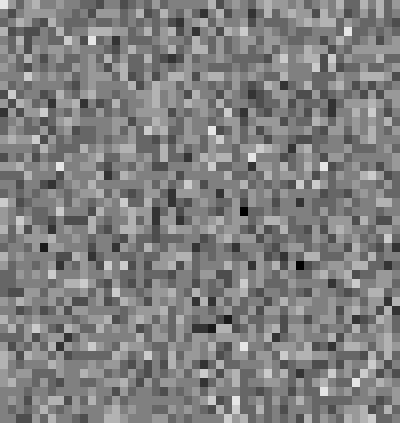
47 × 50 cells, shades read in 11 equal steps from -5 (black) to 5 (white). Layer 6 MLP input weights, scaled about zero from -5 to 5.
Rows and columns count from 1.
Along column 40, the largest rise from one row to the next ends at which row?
21
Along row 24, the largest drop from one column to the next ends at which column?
31
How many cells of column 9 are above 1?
4
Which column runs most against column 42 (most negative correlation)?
10
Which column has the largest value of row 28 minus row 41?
19
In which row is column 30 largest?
45
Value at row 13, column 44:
0
